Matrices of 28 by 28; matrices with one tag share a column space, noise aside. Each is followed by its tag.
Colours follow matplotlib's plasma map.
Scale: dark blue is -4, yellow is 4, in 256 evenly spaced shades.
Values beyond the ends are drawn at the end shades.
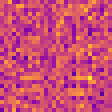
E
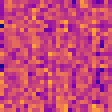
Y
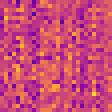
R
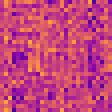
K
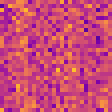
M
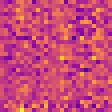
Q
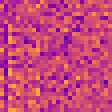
E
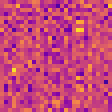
M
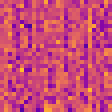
Y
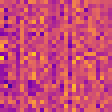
R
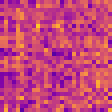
Y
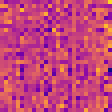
M
